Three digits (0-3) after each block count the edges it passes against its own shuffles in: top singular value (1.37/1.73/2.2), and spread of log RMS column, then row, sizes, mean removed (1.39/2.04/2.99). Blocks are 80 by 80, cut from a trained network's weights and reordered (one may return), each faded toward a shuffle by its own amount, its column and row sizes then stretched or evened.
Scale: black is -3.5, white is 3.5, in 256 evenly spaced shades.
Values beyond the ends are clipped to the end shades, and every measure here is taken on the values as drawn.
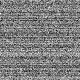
3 0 1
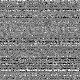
3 1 3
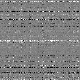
3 2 3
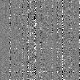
2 3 1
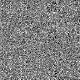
0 1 1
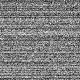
3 0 1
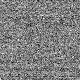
0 0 0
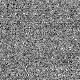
0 0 1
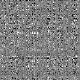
1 3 2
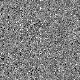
0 2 1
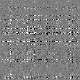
2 2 3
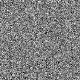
0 1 1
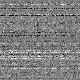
3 1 3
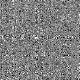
1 2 2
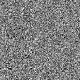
1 1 0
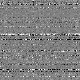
2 1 3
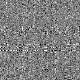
1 1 2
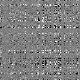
1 3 3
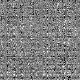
2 3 0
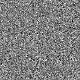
0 1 1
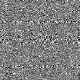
2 1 2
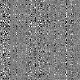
2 3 2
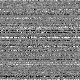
3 0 3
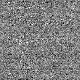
0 1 1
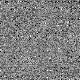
0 1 2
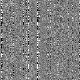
3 3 0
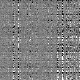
3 3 1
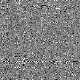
1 2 2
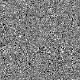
0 2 1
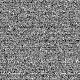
1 0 1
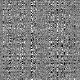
2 3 1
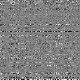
1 2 3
